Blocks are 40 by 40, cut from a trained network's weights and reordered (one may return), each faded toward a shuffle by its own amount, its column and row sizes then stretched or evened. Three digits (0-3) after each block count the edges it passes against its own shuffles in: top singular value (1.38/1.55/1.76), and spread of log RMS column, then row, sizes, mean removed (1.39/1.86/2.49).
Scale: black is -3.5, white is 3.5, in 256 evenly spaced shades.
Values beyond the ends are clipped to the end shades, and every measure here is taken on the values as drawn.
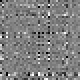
3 2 3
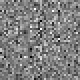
2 2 0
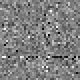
1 1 1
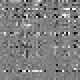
1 2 3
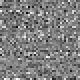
0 0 2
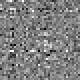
2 1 2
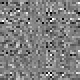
2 2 3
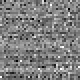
1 0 1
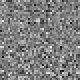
1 1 2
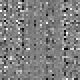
0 3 2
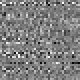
3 1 3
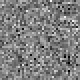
0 1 0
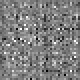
2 0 3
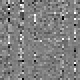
0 3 0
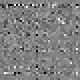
1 1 2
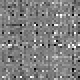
1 2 2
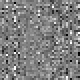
0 3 0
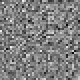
2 1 0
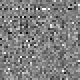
0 0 2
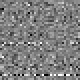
2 0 2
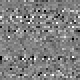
0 0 3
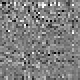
2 2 2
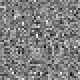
2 1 1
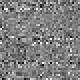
1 1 2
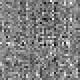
1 1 1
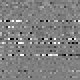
1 0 3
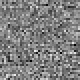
1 0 1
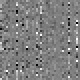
1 3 0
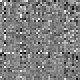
3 2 2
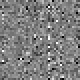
0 2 1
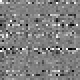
3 1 3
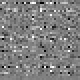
0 1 3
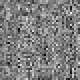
2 2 0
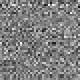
3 0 2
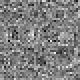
1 0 1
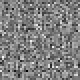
2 0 1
